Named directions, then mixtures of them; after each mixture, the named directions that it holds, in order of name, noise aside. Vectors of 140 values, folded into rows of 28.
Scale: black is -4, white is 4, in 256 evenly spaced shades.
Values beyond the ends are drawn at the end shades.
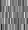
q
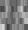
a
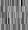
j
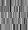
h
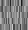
h, j.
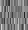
q.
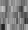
a.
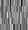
h, j.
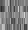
a, h, q.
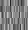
h, j, q.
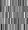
q.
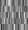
h, q.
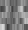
a.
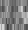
a.
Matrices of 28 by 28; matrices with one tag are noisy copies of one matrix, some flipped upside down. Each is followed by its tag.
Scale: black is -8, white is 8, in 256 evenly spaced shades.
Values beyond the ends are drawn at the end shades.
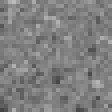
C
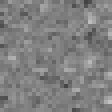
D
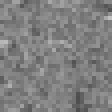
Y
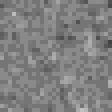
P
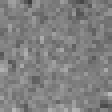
Y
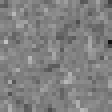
P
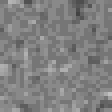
Y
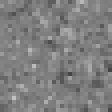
P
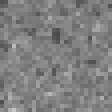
C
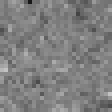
Y
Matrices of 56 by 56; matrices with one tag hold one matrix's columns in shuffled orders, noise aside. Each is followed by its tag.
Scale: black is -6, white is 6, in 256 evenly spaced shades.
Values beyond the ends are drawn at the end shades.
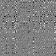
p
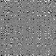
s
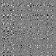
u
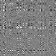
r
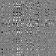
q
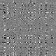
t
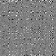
s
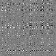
r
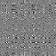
t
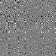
p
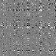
r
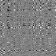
r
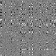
q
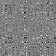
t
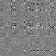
r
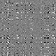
t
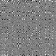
s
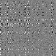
q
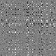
q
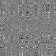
t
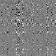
q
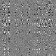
q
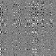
q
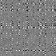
r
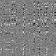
q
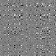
u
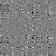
t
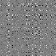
u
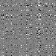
u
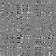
t
